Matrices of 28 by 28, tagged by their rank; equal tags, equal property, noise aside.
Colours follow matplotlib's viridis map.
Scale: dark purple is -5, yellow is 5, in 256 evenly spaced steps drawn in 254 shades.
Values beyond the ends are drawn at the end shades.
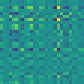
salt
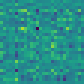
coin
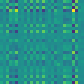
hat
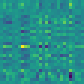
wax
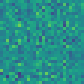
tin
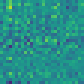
coin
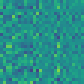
wax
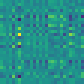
salt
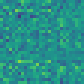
tin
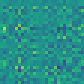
wax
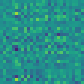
coin
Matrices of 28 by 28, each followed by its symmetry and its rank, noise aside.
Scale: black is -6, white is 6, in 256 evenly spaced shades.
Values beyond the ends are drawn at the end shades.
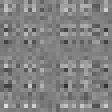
no symmetry, rank two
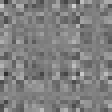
antisymmetric, rank two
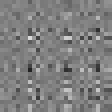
no symmetry, rank two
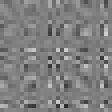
antisymmetric, rank two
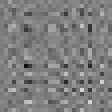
no symmetry, rank two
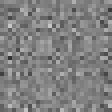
no symmetry, rank four
